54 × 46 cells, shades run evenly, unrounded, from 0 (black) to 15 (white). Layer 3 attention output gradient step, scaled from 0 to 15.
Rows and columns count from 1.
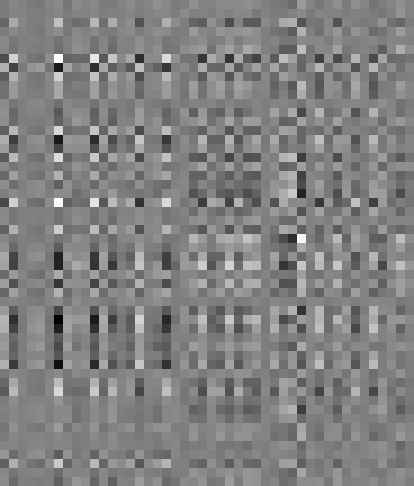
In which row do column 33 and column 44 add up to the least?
27
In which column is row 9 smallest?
16
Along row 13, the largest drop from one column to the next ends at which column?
34
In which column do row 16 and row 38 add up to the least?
7
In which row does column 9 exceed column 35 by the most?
30
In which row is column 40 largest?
23
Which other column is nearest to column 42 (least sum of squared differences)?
36
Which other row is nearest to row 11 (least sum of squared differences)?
10
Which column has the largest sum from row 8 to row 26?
33
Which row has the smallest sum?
22
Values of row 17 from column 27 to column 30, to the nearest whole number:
6 8 9 7
